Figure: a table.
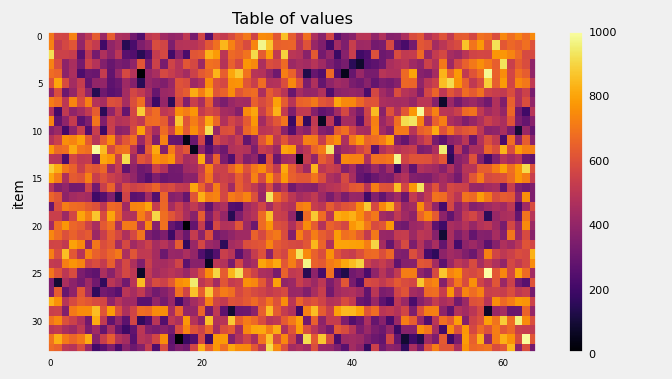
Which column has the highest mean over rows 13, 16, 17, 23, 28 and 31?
29
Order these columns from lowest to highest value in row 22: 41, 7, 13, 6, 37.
37, 13, 7, 6, 41
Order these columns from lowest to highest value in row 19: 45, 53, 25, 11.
53, 25, 45, 11
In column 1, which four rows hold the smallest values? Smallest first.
26, 8, 9, 16
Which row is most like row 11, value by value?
20
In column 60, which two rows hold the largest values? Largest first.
3, 30
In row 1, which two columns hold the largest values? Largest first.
28, 59
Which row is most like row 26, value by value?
8
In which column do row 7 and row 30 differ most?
52
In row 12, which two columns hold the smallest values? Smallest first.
19, 53
